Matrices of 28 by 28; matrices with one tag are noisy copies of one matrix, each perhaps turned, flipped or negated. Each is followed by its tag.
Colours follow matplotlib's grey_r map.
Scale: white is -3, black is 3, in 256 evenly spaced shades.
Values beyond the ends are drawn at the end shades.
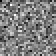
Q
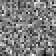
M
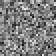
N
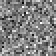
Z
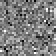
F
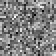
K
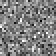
Z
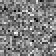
Z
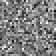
F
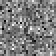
K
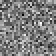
Z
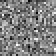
Q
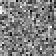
M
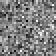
K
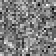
N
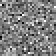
Z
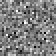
M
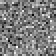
Z
